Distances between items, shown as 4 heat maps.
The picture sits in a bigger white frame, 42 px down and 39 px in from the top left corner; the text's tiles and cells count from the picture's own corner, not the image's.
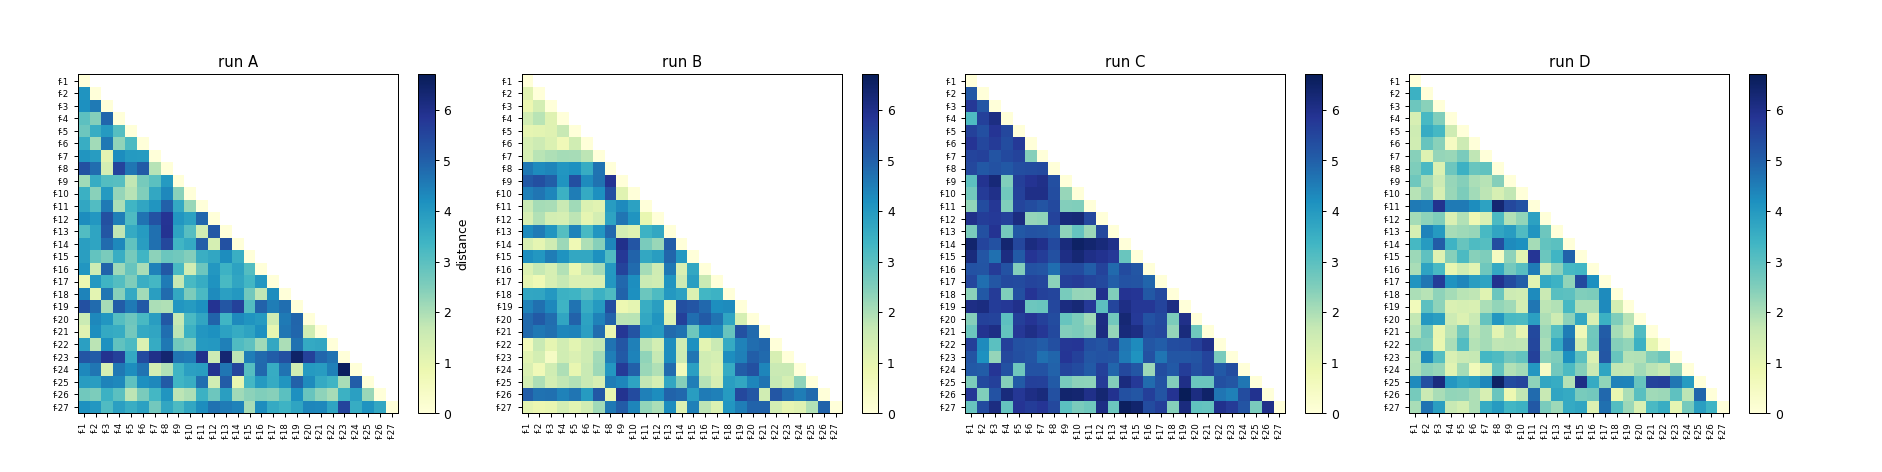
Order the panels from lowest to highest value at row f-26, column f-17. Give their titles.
run A, run B, run D, run C
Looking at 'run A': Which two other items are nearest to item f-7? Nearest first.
f-3, f-24
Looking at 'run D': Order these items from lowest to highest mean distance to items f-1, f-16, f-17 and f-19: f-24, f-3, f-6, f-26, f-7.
f-6, f-24, f-7, f-26, f-3
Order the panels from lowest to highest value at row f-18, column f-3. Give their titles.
run D, run B, run A, run C
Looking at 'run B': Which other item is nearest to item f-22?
f-1
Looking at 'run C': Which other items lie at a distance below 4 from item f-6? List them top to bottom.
f-7, f-12, f-19
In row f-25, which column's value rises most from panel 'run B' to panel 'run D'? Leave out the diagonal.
f-3
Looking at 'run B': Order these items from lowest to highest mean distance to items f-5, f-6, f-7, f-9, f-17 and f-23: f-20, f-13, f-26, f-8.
f-13, f-20, f-8, f-26
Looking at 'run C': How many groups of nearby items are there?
7
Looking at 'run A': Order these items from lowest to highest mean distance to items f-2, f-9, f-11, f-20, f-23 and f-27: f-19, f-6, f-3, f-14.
f-6, f-14, f-3, f-19
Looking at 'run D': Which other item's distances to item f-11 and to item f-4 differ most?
f-23
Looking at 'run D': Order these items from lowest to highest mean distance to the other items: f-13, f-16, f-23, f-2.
f-16, f-23, f-13, f-2
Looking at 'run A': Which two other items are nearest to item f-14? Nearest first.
f-25, f-12
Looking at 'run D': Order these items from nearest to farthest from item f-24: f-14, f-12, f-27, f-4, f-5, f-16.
f-12, f-4, f-16, f-5, f-27, f-14
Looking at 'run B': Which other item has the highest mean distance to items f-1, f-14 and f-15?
f-9
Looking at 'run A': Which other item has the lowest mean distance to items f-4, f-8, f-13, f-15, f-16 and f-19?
f-10
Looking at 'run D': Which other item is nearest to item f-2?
f-7
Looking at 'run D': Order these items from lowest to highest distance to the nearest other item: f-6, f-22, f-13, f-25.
f-6, f-22, f-13, f-25
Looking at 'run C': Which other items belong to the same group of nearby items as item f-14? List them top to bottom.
f-15
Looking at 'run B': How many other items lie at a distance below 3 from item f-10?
4
